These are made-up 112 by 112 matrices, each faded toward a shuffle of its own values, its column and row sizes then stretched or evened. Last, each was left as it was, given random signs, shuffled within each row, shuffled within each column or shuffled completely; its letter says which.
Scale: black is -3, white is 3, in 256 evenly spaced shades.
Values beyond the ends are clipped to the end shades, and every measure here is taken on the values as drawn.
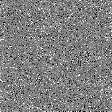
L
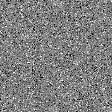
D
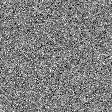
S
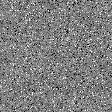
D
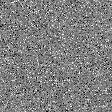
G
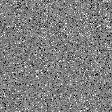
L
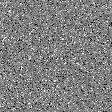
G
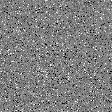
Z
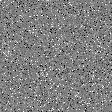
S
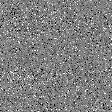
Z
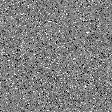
G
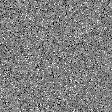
D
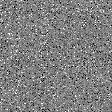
L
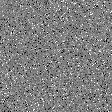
S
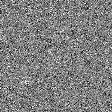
Z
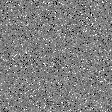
G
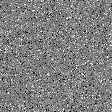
G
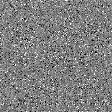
L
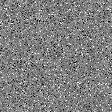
G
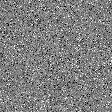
S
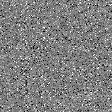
L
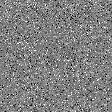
Z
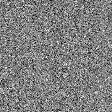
D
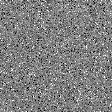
Z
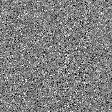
D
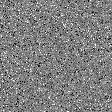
S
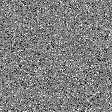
G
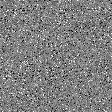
G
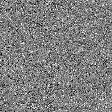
Z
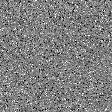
G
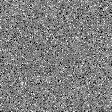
G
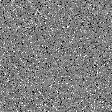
G
